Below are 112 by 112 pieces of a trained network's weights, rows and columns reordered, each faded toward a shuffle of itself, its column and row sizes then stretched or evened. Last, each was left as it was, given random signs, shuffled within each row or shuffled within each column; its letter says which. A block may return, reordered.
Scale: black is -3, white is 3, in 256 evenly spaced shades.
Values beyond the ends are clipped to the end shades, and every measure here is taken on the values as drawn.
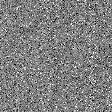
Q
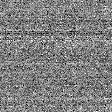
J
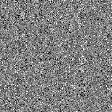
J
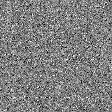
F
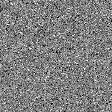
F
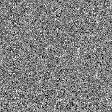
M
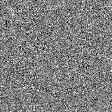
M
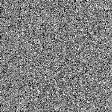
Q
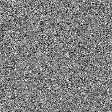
M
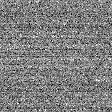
F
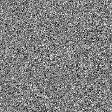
M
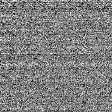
J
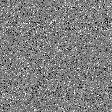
F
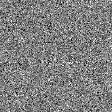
M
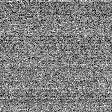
F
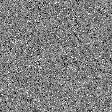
Q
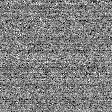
F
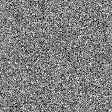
Q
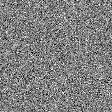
F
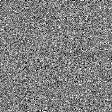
M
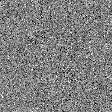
Q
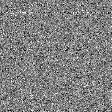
M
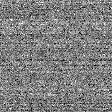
J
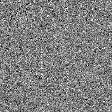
M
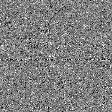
M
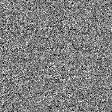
M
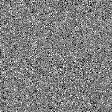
J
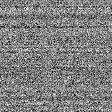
J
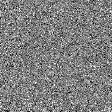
M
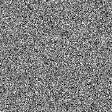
M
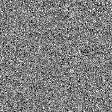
M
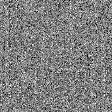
Q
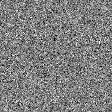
F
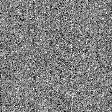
Q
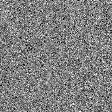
Q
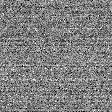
F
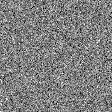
Q
